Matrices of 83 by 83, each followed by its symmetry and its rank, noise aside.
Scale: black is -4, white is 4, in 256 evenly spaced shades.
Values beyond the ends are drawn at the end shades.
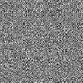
no symmetry, rank seven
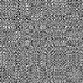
symmetric, rank six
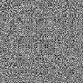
symmetric, rank seven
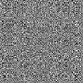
no symmetry, rank eight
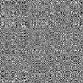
antisymmetric, rank six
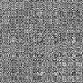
symmetric, rank six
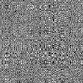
no symmetry, rank six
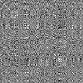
symmetric, rank six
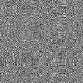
antisymmetric, rank six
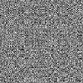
no symmetry, rank eight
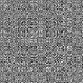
symmetric, rank seven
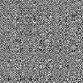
no symmetry, rank eight
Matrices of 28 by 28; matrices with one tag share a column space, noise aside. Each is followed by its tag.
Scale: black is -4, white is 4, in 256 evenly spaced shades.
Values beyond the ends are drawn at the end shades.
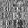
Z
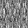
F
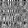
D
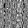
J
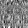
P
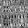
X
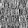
F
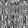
P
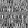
X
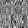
P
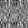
D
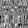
X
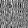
J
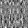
P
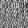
J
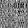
J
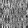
F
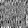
P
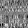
X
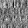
F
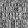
Z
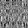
D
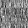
F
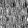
F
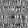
X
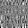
P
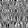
D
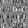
X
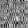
D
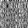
J
